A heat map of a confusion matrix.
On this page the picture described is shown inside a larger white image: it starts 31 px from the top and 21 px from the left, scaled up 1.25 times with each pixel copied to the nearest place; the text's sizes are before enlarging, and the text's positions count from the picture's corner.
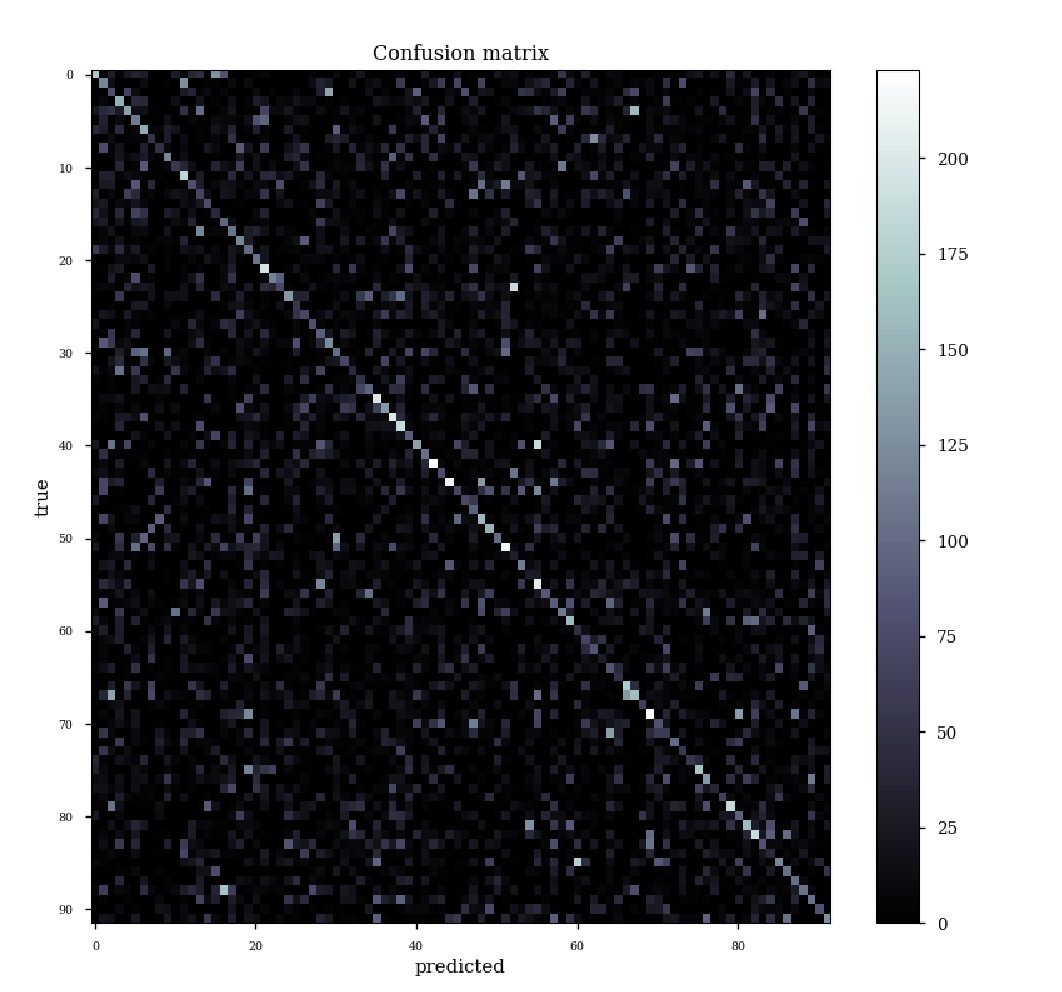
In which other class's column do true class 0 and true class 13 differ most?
15
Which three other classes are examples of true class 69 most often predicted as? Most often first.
80, 19, 87
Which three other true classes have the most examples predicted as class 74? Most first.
21, 30, 50
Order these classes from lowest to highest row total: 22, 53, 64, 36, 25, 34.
25, 22, 53, 64, 36, 34
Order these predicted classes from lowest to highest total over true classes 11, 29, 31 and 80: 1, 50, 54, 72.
50, 72, 54, 1
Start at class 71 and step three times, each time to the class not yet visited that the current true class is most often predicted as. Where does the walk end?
60
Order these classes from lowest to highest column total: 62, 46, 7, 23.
23, 7, 46, 62
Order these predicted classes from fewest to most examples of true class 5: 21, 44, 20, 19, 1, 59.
44, 19, 1, 59, 20, 21
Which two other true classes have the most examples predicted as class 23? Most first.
22, 12
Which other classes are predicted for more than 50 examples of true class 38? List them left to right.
13, 60, 69, 76, 83, 89
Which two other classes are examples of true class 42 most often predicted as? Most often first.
72, 75
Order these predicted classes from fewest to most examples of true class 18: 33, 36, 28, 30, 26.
30, 28, 33, 36, 26
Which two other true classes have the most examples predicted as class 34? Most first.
56, 24
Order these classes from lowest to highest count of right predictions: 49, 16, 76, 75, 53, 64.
64, 16, 53, 76, 49, 75
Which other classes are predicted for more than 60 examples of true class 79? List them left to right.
2, 14, 76
